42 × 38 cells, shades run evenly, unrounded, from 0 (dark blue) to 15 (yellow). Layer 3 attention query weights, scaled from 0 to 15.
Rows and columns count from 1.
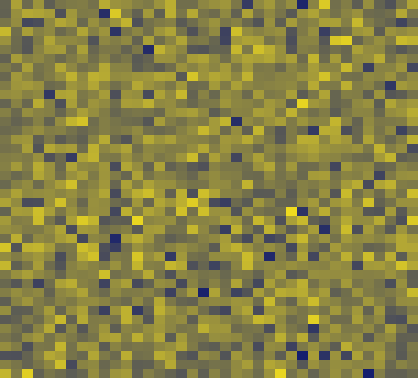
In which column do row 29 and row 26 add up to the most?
32
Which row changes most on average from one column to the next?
29
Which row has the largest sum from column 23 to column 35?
7
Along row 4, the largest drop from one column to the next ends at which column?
11
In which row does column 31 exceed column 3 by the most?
5
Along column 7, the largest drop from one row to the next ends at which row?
18
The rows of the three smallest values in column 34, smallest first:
42, 8, 21
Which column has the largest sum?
15
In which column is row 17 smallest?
38
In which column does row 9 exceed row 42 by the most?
34
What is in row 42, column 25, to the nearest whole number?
9
